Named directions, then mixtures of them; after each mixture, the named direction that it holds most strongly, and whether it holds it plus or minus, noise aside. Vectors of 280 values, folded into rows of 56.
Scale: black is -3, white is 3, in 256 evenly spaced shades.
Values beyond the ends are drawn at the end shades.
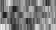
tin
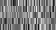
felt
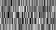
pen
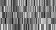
felt, plus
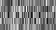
pen, plus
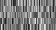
felt, plus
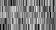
felt, plus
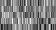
pen, minus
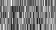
pen, minus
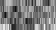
tin, plus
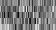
pen, plus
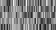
felt, minus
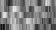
tin, minus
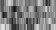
tin, plus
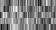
tin, minus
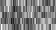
tin, plus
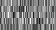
pen, minus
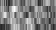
tin, minus
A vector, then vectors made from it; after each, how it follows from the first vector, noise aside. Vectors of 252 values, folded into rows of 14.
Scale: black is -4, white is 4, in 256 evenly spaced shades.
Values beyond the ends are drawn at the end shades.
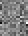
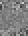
partly zeroed.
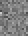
reversed, shrunk.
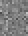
reversed, negated, shrunk.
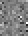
partly zeroed.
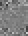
reversed, partly zeroed.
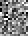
reversed, scaled up.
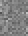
reversed, negated, shrunk.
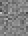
reversed, shrunk.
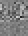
negated, partly zeroed.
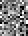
scaled up.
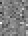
negated, partly zeroed.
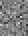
partly zeroed.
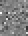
reversed, partly zeroed.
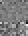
negated, partly zeroed.
